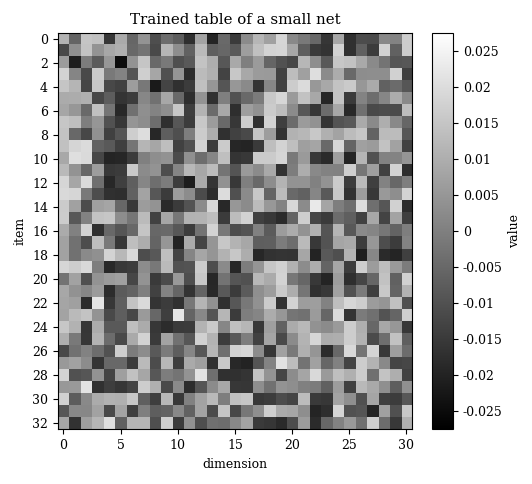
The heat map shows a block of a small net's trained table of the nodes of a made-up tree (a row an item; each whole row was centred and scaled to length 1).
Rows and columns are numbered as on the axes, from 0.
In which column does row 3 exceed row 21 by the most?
22
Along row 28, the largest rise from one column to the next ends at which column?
17
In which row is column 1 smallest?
2
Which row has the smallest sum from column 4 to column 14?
21
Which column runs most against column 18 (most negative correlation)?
15
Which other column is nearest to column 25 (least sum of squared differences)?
6
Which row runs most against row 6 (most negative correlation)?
26
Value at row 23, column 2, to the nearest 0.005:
0.015
